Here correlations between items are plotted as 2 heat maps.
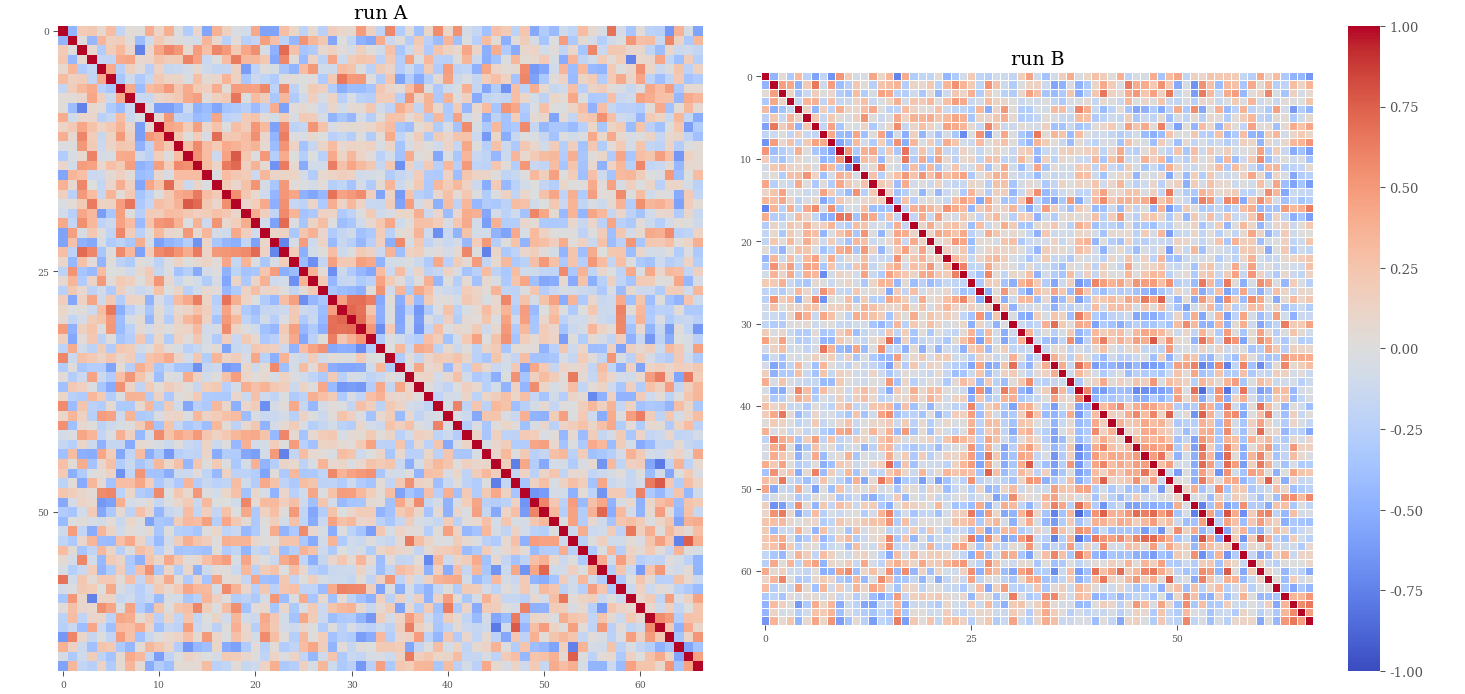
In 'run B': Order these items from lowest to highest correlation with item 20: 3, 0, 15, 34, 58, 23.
0, 34, 15, 58, 3, 23
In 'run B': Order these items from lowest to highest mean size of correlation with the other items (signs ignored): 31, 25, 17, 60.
31, 17, 25, 60
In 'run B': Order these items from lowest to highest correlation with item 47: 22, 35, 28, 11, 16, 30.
35, 16, 30, 22, 11, 28
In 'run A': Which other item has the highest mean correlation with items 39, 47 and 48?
0
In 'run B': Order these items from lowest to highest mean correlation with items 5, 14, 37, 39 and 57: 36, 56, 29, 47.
36, 56, 29, 47
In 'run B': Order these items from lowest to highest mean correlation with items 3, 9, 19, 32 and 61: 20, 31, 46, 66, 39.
66, 39, 20, 31, 46
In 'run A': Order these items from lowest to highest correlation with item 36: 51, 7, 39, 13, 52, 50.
39, 52, 51, 50, 13, 7
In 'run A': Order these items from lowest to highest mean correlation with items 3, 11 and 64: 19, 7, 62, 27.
62, 27, 7, 19
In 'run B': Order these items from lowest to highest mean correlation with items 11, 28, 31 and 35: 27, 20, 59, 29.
27, 59, 20, 29
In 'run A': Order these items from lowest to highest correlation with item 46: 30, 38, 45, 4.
4, 45, 38, 30
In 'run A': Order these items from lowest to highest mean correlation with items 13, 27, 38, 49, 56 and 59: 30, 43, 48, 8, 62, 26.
48, 30, 26, 8, 43, 62
